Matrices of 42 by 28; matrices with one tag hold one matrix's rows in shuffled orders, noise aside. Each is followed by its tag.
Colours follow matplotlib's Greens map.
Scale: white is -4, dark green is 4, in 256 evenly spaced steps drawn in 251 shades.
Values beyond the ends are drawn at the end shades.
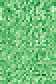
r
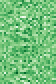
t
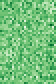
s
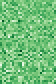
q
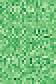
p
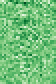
t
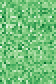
q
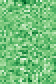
t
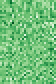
s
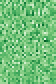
p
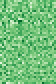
q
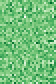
s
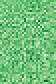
p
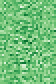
t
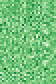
p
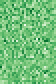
p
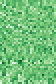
q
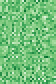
p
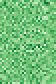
p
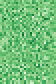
p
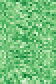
t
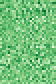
r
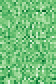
r
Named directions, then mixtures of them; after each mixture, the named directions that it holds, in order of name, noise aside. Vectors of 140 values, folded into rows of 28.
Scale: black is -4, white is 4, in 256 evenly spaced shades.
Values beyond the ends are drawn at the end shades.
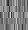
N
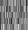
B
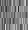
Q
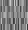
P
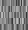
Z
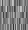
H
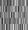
H, N, Q.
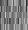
B, P, Q.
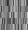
N, P, Q.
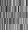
B, Q.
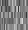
B, Q, Z.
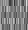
B, P.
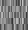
Z.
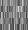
H, P, Z.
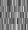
H, N, Q.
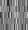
N.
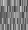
H, N, Z.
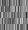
Q, Z.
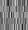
N.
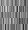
Q.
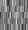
H, N.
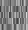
Z.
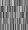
H.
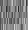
B, Q.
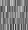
H, P.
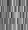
H, N, Q.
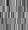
N.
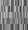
P, Q, Z.
